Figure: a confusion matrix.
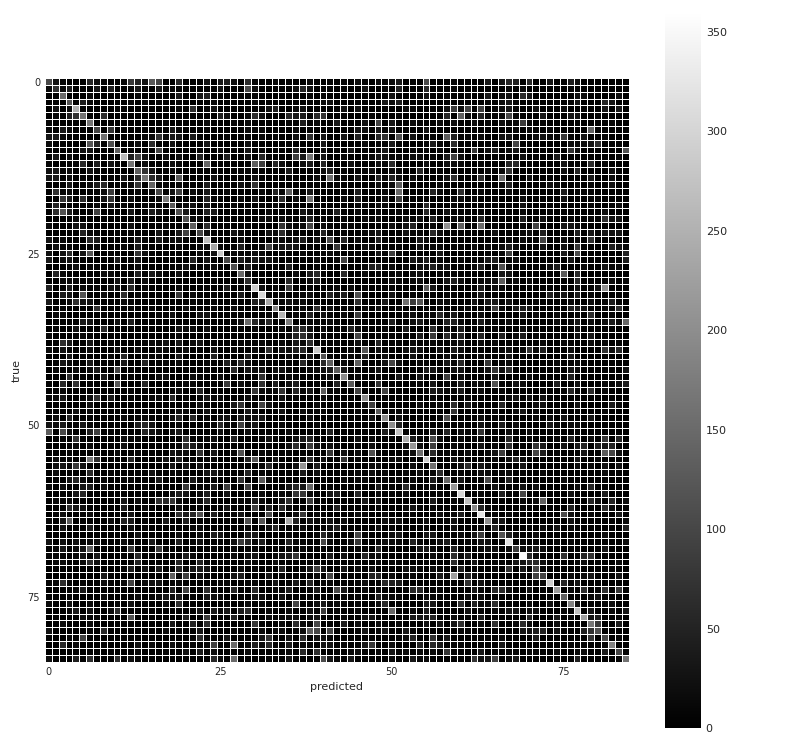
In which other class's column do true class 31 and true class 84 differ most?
27
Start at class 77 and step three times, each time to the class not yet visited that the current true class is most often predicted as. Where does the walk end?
75
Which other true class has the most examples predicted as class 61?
4
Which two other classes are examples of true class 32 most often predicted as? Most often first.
52, 54
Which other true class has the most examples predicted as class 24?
82
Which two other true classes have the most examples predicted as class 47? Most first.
54, 82
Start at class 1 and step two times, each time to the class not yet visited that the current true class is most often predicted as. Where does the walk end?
66
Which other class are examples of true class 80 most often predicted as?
38
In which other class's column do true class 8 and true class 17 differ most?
58
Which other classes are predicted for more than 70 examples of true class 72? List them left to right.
18, 20, 41, 59, 71
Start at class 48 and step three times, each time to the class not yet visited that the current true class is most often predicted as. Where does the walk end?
2
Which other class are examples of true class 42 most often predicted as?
10
